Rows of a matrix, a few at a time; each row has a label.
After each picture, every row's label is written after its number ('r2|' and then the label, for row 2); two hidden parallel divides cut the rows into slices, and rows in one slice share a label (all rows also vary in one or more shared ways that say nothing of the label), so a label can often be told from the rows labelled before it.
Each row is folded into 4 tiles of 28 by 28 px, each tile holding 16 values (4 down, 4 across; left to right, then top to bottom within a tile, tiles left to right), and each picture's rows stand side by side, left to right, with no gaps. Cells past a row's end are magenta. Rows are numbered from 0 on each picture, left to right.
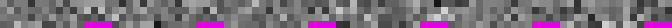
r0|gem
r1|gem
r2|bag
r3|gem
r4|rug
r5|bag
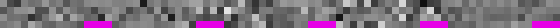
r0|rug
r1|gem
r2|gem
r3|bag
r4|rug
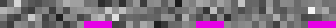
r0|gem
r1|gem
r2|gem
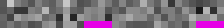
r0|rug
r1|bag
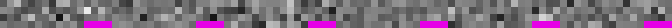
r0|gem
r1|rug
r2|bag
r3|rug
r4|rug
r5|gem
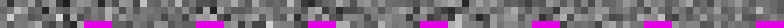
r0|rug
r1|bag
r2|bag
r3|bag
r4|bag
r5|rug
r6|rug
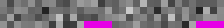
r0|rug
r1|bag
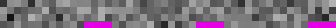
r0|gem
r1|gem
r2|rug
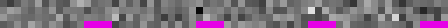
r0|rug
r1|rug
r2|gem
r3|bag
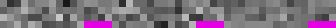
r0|rug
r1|gem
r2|rug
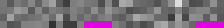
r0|rug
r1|rug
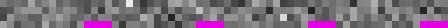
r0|bag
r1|gem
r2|bag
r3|bag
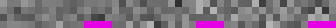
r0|rug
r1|gem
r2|bag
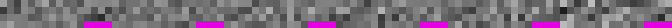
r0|rug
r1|rug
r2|rug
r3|gem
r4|rug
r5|bag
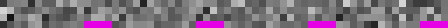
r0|gem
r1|gem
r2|rug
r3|bag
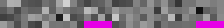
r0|rug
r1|rug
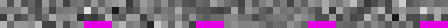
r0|gem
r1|bag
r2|rug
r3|gem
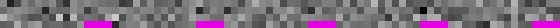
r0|rug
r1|rug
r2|bag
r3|bag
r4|bag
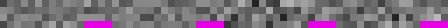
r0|rug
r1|rug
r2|gem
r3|rug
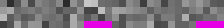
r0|gem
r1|gem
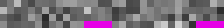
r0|gem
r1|bag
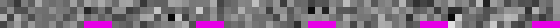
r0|rug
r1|gem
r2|bag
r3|bag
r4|bag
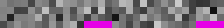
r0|gem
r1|bag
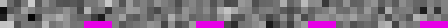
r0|bag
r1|rug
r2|gem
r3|bag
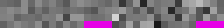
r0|rug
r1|gem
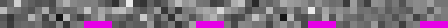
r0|gem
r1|gem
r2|gem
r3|gem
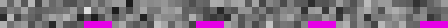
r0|rug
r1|bag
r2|bag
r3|bag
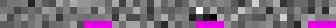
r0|gem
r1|gem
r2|bag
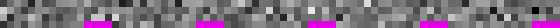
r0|gem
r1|gem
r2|gem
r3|bag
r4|bag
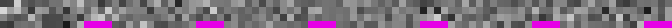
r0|gem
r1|gem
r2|rug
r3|bag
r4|rug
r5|bag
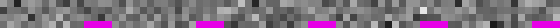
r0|bag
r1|rug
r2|gem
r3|gem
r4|gem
